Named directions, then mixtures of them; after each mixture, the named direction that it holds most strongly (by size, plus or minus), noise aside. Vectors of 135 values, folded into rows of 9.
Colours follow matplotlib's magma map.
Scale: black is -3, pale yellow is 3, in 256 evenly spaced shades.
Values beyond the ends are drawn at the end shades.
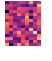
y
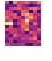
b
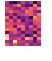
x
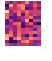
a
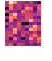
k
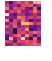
k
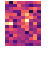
b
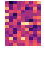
k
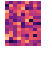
a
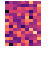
y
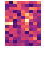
b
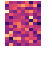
y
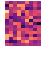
a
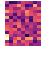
x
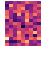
a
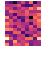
x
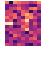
b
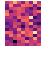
x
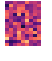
a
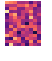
y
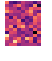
x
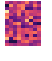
a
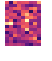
b
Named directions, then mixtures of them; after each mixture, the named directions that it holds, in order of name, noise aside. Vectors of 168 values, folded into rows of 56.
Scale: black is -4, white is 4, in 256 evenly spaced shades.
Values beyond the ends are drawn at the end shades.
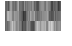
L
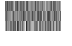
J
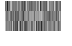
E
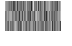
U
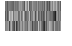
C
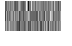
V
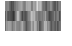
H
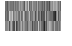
C.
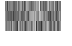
E, H.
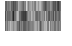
H, L, V.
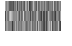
C, E, U.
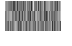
U.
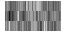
C, H, V.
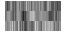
E, H, L.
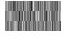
U.
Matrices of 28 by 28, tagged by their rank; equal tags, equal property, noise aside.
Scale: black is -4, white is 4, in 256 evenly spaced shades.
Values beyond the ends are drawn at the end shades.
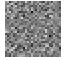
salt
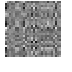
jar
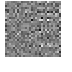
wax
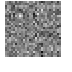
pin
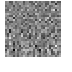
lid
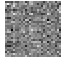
salt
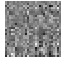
salt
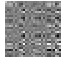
jar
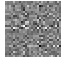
salt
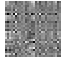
wax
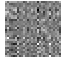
salt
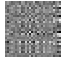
jar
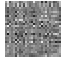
salt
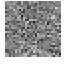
pin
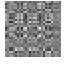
jar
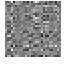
salt
